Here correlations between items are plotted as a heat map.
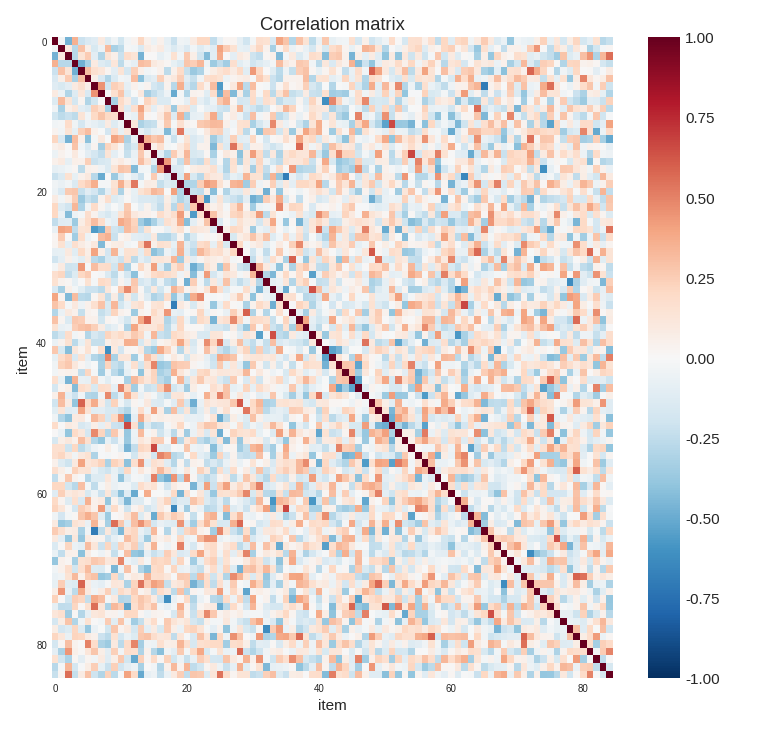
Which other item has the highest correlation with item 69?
10
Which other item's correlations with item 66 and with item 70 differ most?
76
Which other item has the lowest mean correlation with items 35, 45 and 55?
18
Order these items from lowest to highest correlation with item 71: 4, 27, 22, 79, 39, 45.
39, 4, 45, 22, 27, 79
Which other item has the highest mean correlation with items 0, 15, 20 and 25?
65
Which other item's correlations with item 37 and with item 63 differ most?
24
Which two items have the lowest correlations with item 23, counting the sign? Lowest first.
21, 2
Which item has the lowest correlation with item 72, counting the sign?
68
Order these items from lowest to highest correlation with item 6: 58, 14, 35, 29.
29, 58, 14, 35
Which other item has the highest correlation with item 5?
80
